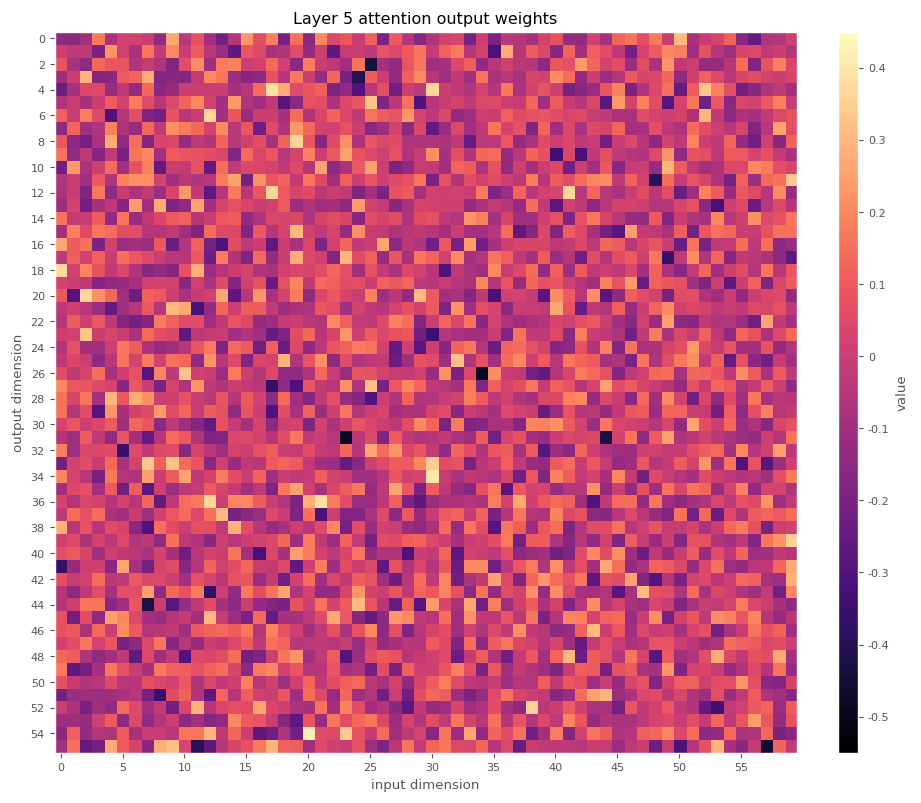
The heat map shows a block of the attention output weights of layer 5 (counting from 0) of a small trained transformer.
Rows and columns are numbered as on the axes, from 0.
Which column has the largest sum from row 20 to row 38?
2
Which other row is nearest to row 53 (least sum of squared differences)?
50
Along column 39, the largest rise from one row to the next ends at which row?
30
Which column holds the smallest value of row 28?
25
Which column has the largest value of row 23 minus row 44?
7
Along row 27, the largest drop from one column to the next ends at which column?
26
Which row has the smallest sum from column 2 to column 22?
16
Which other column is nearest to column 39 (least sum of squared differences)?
1
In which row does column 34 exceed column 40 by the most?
9
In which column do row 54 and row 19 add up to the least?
17
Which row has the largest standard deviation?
55
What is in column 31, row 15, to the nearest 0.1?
-0.1
